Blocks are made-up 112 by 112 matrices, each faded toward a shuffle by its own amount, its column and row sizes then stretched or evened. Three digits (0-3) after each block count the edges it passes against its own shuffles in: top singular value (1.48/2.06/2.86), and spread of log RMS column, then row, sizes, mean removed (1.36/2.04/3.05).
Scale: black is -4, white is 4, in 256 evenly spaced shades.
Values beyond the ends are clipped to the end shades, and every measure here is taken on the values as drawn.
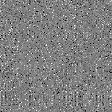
2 1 0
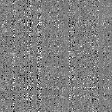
0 3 2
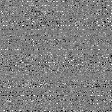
0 1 3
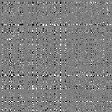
3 3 3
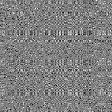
3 1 2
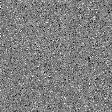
0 1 0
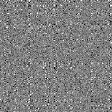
2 2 2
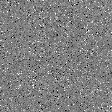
0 1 0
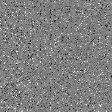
0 2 0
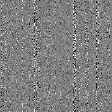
1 3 0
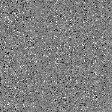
1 2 1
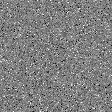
0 0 0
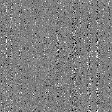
0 3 1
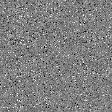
0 1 1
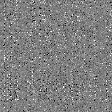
1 2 1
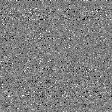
0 1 2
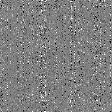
1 3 1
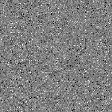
1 1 1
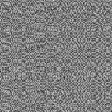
3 1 1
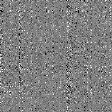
0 3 2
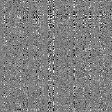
2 3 2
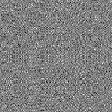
3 0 1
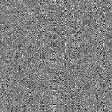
2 2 0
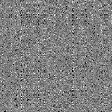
2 2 0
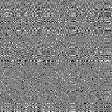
3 0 3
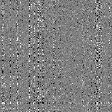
2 3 1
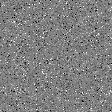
0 1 0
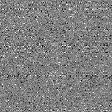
2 0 2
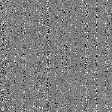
1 3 1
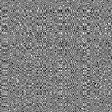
3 2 2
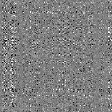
2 3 2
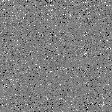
0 1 2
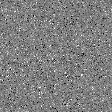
0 1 1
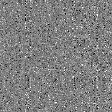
1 2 0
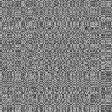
3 0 3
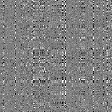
3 3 2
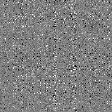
0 3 2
